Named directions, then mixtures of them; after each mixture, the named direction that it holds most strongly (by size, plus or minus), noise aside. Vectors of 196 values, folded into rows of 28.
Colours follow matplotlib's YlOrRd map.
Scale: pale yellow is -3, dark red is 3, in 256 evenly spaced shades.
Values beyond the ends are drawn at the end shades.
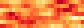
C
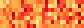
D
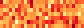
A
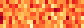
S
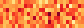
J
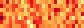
S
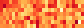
D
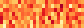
S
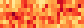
C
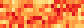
C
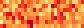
S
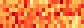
A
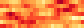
C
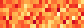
J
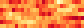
C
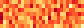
S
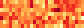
S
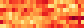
C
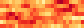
C
